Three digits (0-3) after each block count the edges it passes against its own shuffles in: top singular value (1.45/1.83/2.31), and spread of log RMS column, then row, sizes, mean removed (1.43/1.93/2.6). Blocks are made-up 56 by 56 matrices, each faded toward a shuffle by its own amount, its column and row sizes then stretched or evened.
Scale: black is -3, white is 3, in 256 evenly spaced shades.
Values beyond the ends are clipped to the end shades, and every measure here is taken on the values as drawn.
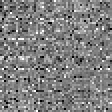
2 0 2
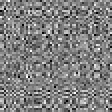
3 1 2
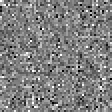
0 1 1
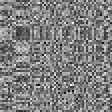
3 0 0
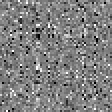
2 2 0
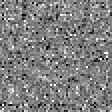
1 0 1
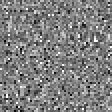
1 1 0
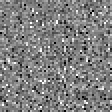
1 0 0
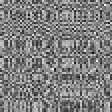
3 1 0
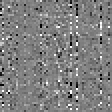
0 3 1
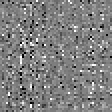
1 3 1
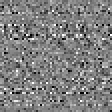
2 0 3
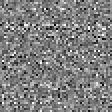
1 0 2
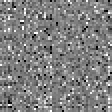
2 2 0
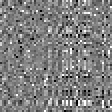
3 2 1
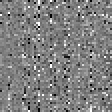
0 3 1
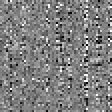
1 3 1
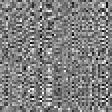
3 3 0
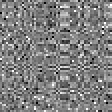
3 0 1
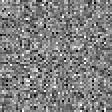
2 0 0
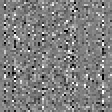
2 3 0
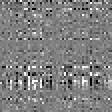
3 3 3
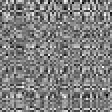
3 1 3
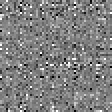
1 3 2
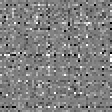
0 2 3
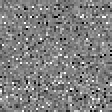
0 0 2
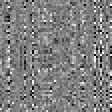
3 3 0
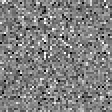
0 1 1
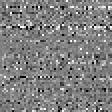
2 0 3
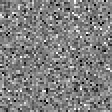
0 0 0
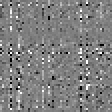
2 3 2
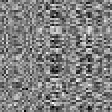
3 3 0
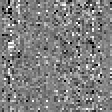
0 3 1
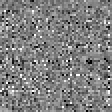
1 2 2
